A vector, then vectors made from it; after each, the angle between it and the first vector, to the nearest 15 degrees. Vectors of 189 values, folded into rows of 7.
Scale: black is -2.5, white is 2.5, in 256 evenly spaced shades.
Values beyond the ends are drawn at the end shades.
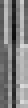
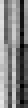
150 degrees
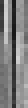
30 degrees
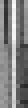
165 degrees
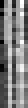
45 degrees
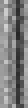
105 degrees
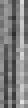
30 degrees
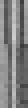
165 degrees
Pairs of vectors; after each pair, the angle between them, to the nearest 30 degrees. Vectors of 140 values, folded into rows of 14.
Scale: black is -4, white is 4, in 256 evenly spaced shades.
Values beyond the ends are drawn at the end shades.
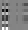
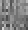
60 degrees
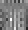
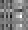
90 degrees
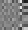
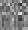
60 degrees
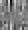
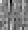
30 degrees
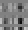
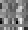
150 degrees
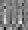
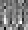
30 degrees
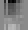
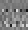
90 degrees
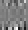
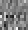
60 degrees
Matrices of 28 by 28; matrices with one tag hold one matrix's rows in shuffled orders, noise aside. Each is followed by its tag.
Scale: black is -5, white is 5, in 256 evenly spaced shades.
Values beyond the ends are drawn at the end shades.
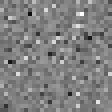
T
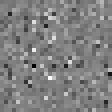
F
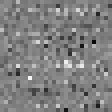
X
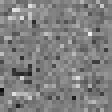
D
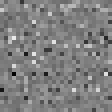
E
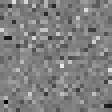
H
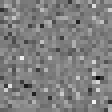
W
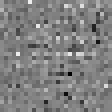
X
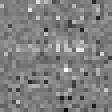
X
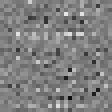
X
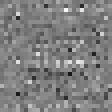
X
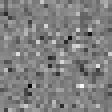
T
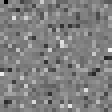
H
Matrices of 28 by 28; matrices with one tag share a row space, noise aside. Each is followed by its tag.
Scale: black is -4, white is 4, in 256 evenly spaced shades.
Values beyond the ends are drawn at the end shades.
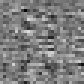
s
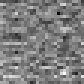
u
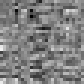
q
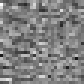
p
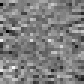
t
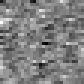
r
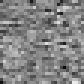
u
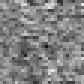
s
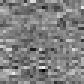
p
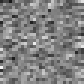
t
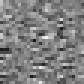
r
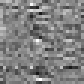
q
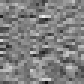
r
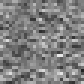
p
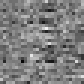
s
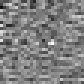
t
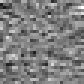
t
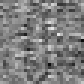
s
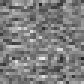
p
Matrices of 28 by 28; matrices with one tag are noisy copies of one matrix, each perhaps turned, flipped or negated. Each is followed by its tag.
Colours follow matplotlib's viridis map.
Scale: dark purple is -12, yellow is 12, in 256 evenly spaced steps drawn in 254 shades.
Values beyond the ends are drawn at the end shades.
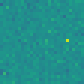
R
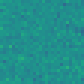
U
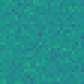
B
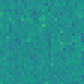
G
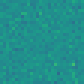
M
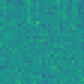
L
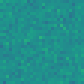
R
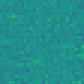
R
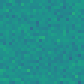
R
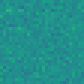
M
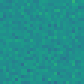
M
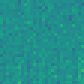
L
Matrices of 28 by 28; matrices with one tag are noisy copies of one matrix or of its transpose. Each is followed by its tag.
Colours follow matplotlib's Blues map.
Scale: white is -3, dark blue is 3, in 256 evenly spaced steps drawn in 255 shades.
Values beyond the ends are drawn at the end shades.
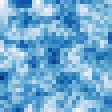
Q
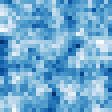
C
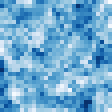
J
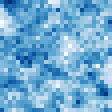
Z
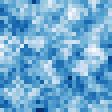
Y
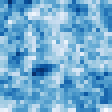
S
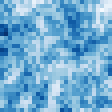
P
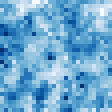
P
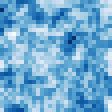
S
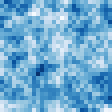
S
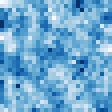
Q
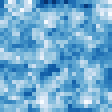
C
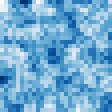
Q
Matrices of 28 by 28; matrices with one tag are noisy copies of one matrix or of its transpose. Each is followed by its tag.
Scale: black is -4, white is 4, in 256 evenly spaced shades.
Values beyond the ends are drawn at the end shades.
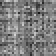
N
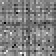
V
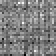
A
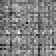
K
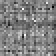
V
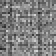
K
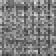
A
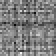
V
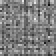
A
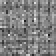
A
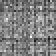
K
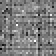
K
